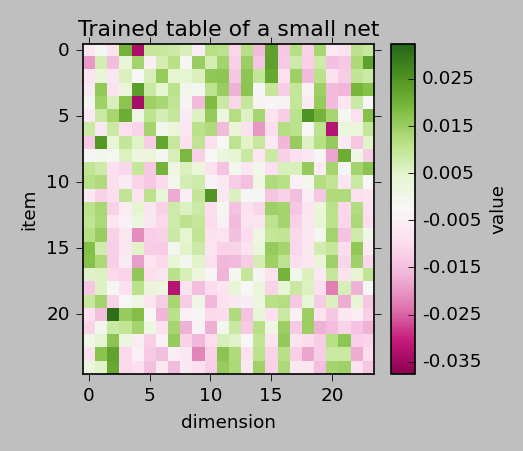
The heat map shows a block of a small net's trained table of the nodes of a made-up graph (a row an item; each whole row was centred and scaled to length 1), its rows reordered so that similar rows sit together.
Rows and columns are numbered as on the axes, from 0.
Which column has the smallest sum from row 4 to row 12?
4
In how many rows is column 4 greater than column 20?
9
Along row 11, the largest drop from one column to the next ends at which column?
11
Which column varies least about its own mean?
8
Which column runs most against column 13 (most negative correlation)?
16
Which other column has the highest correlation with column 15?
22
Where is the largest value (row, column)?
20, 2
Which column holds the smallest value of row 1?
0
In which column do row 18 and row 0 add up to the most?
17
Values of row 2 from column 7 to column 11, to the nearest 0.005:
0.005 0.005 0.005 0.015 0.015
